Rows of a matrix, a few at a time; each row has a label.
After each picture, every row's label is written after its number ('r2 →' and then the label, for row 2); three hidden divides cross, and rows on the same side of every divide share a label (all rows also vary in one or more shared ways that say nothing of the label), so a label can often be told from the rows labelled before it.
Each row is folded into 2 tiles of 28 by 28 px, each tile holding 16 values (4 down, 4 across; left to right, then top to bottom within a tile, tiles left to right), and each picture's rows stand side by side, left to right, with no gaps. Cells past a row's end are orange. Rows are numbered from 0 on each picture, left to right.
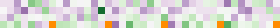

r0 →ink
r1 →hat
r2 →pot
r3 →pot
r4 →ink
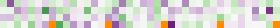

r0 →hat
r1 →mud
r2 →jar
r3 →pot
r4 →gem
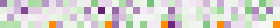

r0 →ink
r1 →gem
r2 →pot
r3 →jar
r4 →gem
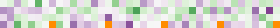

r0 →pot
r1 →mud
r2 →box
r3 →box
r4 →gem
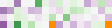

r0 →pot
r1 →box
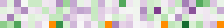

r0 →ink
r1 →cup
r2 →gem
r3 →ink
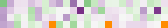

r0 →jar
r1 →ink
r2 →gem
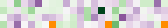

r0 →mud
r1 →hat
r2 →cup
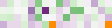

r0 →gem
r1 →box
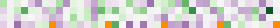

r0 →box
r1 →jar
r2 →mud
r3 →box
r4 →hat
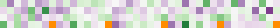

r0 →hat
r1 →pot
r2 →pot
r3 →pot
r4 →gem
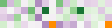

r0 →hat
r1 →box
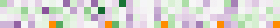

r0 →box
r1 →hat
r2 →cup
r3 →mud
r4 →jar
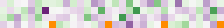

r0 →gem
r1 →hat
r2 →box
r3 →hat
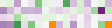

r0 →pot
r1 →gem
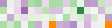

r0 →ink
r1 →box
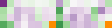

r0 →cup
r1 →cup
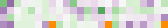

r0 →jar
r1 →hat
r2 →mud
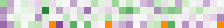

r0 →jar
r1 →pot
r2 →box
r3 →mud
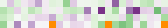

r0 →mud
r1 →gem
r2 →ink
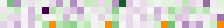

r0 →gem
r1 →ink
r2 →cup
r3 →mud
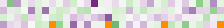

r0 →gem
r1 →mud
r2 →mud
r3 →ink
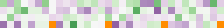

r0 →box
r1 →pot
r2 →box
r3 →box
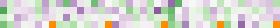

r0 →cup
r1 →ink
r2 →gem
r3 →cup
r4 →mud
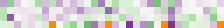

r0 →cup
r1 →ink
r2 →box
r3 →jar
